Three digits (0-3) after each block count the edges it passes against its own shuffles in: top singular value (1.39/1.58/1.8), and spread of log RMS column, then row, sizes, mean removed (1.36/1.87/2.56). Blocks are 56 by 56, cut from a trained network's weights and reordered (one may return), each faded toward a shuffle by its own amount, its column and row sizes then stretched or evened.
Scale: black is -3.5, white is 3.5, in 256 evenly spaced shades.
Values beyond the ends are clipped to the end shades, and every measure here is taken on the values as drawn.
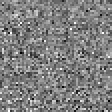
2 0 2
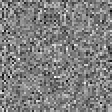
2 2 0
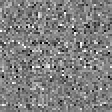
1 0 2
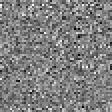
1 1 1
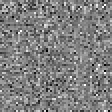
0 1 2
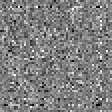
1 2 2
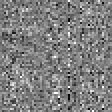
1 3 0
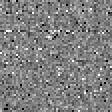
0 0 1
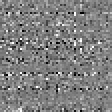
0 2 3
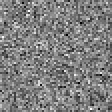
0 0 0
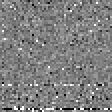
3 0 2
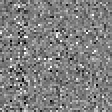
1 2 1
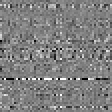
3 0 3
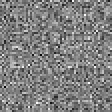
2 0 1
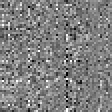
3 3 1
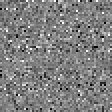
0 1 2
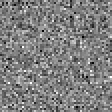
1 0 1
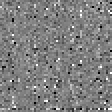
0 2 1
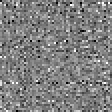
2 1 2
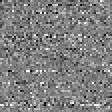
0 0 3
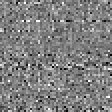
1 1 3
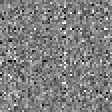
1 2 2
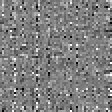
1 3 2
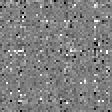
0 2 2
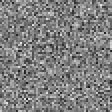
1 0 0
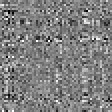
3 2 2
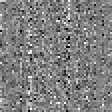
0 3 0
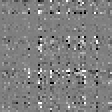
2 3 3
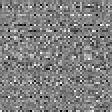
2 1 3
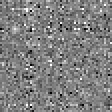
0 2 1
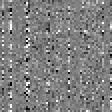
2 3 0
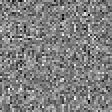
2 2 1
